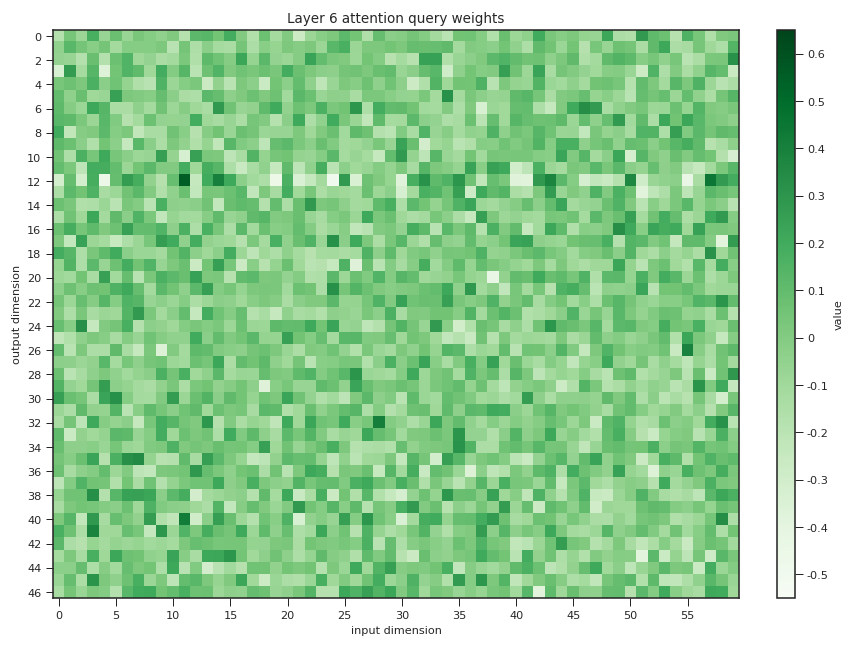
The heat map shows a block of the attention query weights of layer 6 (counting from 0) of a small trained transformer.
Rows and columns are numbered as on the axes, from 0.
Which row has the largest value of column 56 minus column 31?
4
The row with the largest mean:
16
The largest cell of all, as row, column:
12, 11
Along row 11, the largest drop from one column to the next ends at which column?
40
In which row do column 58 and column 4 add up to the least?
17
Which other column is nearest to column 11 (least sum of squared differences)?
25
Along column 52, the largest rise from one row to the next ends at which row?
34
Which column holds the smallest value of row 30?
58
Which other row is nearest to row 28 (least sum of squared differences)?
31
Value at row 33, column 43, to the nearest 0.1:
0.2
